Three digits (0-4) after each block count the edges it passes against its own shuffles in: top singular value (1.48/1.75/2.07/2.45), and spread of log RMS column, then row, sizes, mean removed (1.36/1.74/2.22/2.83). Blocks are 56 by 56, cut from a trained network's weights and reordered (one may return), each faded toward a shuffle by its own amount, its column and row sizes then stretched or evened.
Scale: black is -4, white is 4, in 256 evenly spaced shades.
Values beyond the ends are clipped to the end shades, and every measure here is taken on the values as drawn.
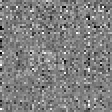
1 3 3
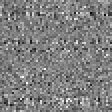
2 0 3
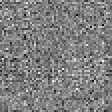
2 1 2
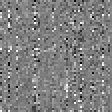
0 4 1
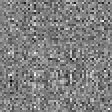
3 3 3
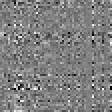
0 4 4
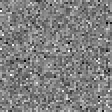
0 1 0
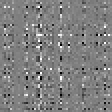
3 4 3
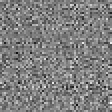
3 2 4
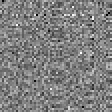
3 1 0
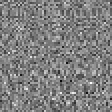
3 0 1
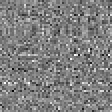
2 1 2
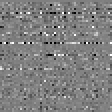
1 1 4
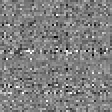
1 2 4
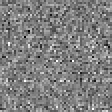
1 1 3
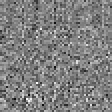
2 1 2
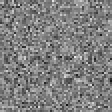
2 0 1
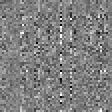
1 4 2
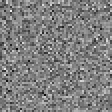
2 1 1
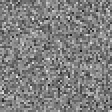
0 1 0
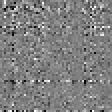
2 3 3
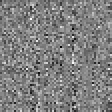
2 4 1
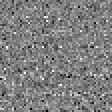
0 1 2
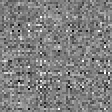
2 3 3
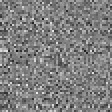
3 1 2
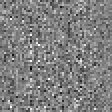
1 3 0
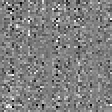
0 4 2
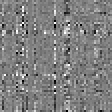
3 4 2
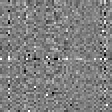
3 3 0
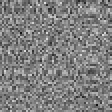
3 0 0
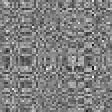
4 2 2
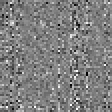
1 4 1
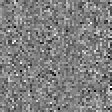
0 3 0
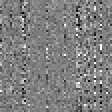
0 4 1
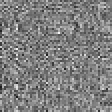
3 2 2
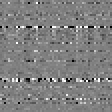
3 0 4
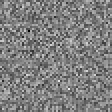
2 0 2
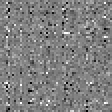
0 3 2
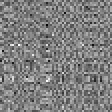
4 1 1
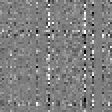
3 4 2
